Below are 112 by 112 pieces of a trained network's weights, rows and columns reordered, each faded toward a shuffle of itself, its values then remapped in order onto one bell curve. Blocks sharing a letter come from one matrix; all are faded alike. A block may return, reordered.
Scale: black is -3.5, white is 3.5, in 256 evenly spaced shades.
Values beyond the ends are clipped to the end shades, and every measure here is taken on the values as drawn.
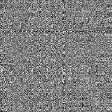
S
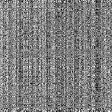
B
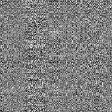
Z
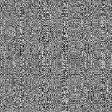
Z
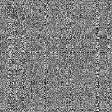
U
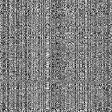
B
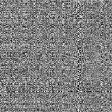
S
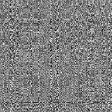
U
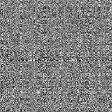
S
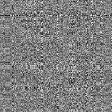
U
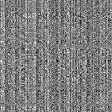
B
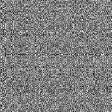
U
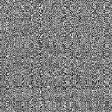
Z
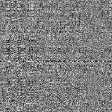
S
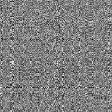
U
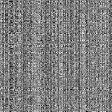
B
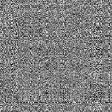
U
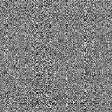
U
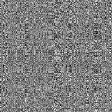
Z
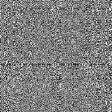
U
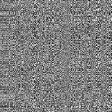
Z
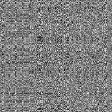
Z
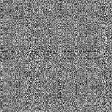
U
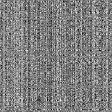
B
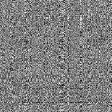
U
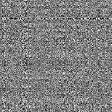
S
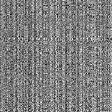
B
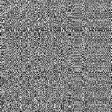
Z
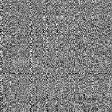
U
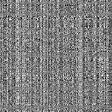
B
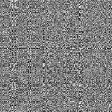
U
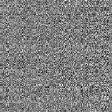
Z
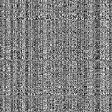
B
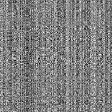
B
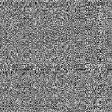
U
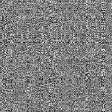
U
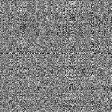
S
